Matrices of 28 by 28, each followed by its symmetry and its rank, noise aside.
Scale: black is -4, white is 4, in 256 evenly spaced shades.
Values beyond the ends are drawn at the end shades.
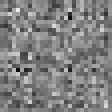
no symmetry, rank six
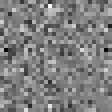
antisymmetric, rank six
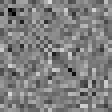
symmetric, rank six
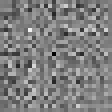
no symmetry, rank four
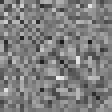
symmetric, rank eight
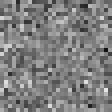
antisymmetric, rank eight
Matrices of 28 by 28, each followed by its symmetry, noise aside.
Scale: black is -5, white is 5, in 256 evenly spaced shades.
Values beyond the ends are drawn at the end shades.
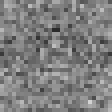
mirrored left to right.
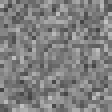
symmetric.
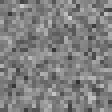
antisymmetric.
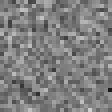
antisymmetric.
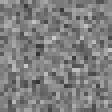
antisymmetric.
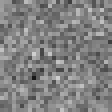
symmetric across the other diagonal.
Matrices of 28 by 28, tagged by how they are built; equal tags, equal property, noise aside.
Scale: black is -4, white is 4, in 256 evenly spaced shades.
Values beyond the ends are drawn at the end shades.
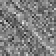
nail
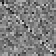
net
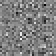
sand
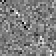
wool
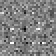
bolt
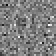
bolt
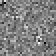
wool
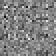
sand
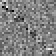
wool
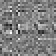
sand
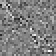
wool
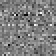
bolt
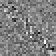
wool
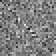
net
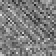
nail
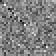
net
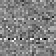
bolt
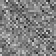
nail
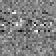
bolt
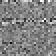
bolt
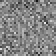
nail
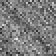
nail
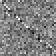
net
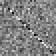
net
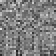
sand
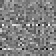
bolt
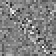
wool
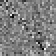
wool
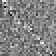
wool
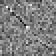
net
